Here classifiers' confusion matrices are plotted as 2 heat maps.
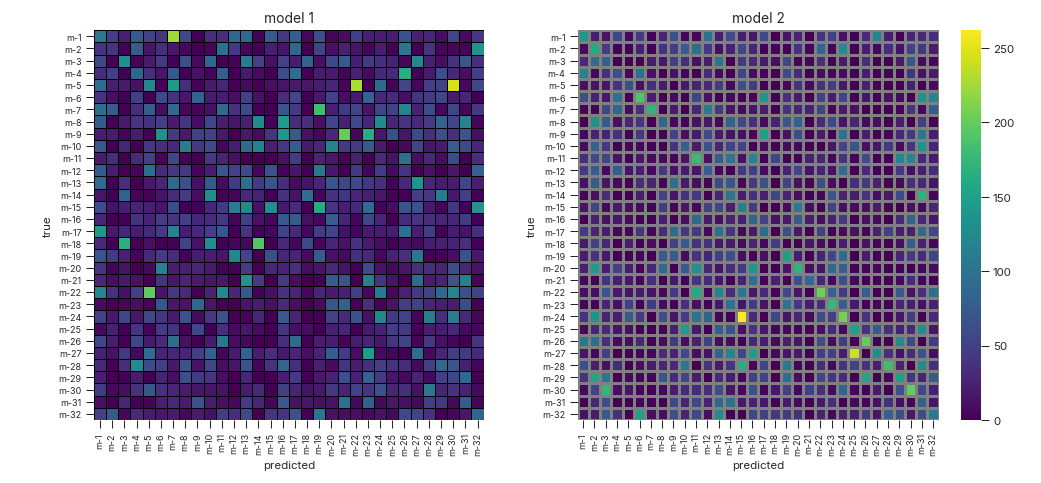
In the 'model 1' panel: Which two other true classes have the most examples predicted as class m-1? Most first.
m-17, m-22
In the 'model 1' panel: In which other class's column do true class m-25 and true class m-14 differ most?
m-10
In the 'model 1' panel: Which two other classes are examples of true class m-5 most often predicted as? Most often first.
m-30, m-22
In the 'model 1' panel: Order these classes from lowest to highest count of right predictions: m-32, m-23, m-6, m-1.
m-23, m-6, m-32, m-1
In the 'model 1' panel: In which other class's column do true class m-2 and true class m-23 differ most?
m-32
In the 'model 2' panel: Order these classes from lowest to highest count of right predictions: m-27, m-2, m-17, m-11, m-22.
m-17, m-27, m-2, m-11, m-22
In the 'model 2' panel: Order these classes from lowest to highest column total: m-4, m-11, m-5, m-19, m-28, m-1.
m-5, m-28, m-4, m-1, m-19, m-11
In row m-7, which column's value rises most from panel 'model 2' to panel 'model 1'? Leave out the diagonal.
m-19
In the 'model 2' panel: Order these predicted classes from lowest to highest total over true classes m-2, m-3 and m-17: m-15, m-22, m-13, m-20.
m-20, m-15, m-22, m-13
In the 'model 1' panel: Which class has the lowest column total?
m-18
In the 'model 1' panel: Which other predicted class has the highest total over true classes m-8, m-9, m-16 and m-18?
m-14
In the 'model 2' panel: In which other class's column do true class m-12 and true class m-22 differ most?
m-11
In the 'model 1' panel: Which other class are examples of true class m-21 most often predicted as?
m-13
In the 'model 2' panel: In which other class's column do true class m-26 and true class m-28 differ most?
m-15
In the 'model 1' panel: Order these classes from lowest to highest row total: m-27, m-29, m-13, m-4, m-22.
m-29, m-4, m-27, m-13, m-22
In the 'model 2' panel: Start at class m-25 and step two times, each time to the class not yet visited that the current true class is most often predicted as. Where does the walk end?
m-31
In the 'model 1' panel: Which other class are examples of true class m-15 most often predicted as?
m-19
